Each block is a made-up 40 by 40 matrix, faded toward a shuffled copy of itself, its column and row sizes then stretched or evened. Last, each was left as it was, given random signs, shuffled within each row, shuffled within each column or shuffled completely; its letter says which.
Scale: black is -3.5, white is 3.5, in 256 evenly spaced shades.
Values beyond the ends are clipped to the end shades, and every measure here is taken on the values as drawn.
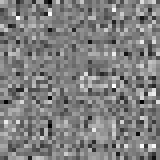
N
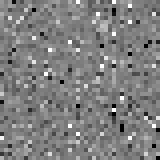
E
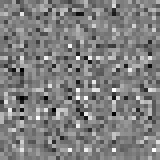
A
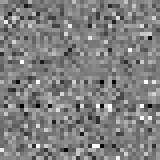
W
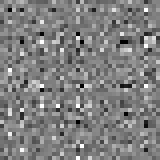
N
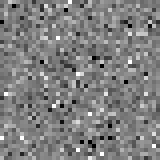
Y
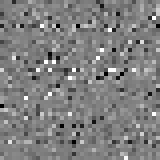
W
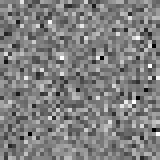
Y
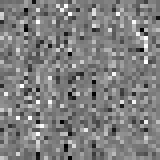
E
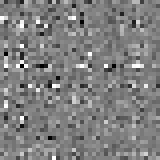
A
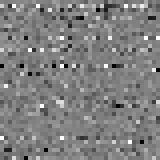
W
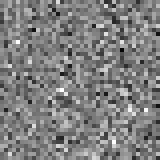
E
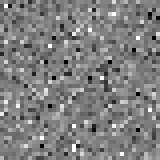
Y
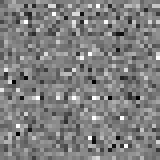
W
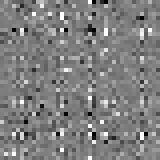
N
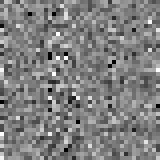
E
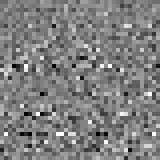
W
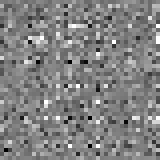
A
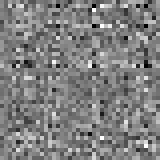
N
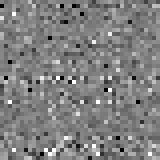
W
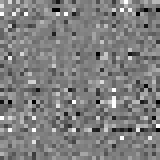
A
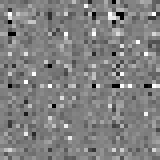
A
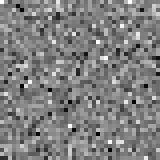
Y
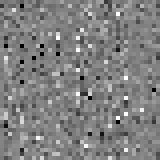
E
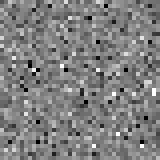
Y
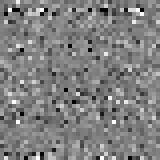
W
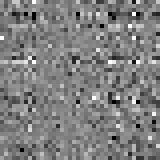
N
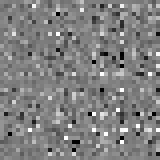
A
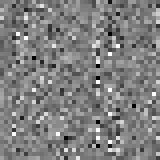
E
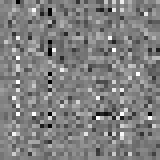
N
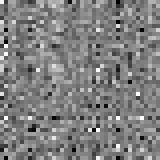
N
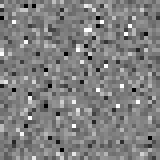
Y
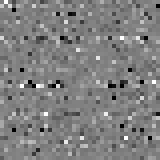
W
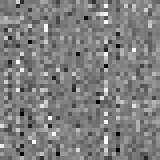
E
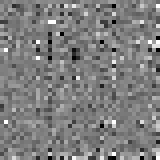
A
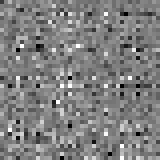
N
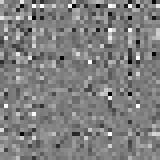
N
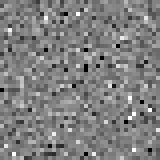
Y
